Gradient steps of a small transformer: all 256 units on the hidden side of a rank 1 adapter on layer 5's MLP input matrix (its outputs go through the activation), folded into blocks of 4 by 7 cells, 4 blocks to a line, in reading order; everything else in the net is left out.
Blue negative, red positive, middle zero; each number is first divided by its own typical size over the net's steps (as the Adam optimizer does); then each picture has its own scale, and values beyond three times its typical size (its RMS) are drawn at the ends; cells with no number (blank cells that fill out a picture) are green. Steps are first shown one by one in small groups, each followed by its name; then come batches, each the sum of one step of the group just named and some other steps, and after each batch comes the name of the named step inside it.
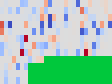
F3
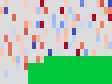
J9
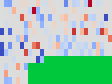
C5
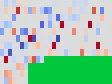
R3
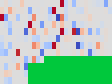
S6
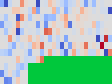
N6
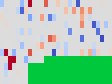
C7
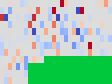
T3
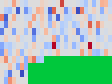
T3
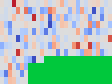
F3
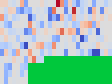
S6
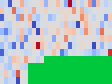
C5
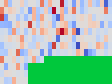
S6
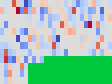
R3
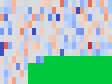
T3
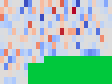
S6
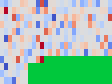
N6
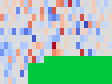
S6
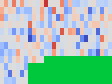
S6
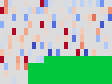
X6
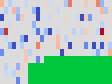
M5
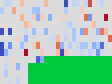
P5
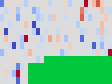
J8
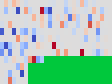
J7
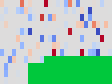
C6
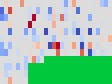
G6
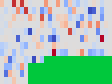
C6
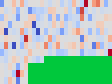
J8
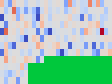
M5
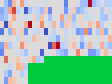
G6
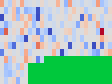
M5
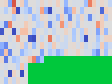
J7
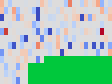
M5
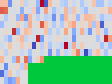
X6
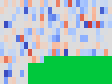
X6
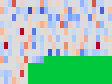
X6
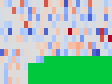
C6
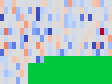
M5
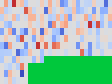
J7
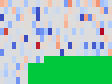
M5
